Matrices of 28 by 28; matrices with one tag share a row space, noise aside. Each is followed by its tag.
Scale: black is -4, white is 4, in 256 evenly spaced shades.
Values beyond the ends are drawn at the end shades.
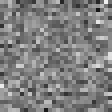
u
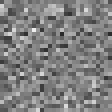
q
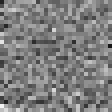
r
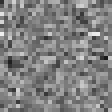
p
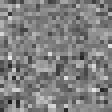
p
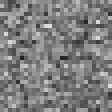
u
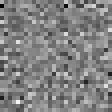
r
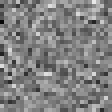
p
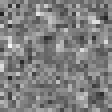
p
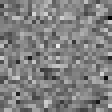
u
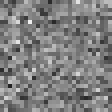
u
